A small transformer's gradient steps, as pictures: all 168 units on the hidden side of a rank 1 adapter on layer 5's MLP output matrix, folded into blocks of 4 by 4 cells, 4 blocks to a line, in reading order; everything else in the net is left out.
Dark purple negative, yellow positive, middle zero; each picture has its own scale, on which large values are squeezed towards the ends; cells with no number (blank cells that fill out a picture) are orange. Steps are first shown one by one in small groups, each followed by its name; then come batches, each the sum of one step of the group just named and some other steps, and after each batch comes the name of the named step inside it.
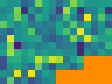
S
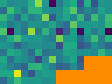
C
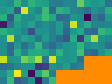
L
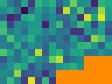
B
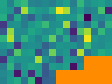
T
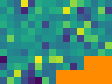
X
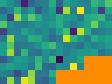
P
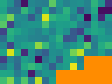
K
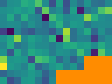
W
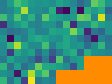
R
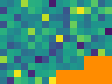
C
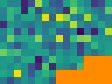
S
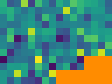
X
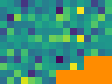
P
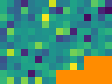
K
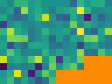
L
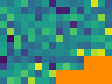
R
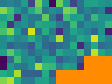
C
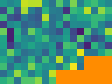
C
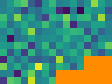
R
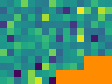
R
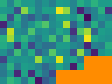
T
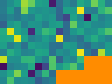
L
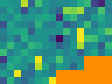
X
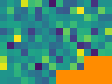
W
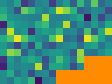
T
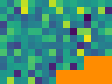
T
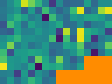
W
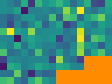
B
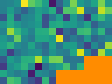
X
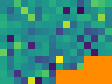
R
